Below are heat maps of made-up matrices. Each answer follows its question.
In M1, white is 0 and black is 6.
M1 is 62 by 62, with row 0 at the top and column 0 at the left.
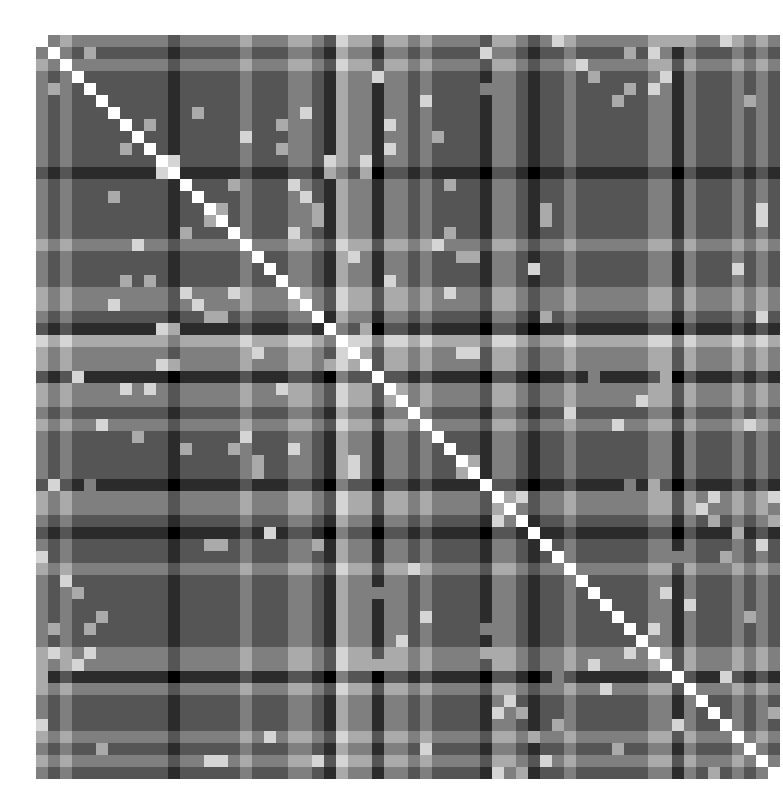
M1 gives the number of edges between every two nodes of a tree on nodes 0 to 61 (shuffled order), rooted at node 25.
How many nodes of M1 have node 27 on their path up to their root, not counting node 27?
3
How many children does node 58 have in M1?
1
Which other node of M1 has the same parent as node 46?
3
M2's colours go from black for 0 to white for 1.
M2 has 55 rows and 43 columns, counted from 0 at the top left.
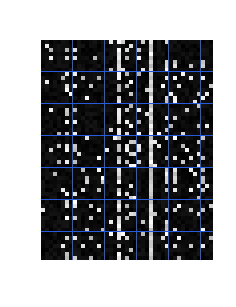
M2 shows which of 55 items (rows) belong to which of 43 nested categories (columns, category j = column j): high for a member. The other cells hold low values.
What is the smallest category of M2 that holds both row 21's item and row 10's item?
22
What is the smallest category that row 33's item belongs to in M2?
3
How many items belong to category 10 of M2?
4
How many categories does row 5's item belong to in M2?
5
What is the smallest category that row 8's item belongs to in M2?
35
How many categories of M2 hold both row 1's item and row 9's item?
1
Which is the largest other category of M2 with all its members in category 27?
19
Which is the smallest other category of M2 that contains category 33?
31
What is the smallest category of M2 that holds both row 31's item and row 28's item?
23
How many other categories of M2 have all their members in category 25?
1
